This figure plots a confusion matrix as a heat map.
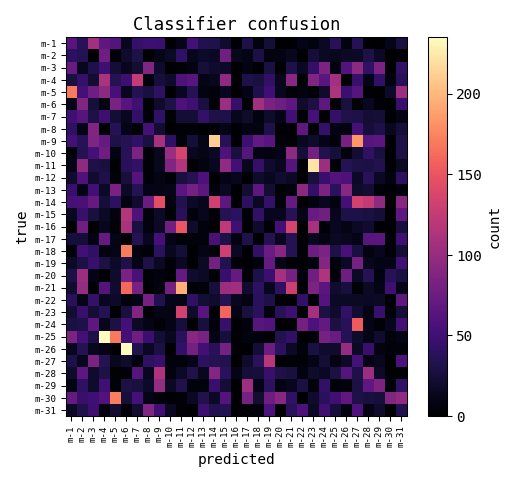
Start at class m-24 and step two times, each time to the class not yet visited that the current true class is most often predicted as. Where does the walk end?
m-19
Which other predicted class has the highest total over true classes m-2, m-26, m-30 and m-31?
m-6
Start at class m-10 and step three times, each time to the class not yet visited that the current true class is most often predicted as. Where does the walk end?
m-15
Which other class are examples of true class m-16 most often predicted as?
m-11
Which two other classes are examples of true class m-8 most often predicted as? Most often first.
m-3, m-22
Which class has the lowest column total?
m-30
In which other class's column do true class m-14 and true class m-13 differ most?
m-9
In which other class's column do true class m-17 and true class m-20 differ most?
m-24
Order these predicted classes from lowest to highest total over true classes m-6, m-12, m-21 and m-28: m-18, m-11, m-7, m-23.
m-23, m-18, m-7, m-11
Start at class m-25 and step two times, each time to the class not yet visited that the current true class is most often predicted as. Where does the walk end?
m-7
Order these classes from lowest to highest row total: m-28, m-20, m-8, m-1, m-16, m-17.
m-8, m-17, m-1, m-28, m-16, m-20
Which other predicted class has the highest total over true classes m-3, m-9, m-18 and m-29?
m-27
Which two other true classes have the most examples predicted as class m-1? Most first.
m-5, m-25
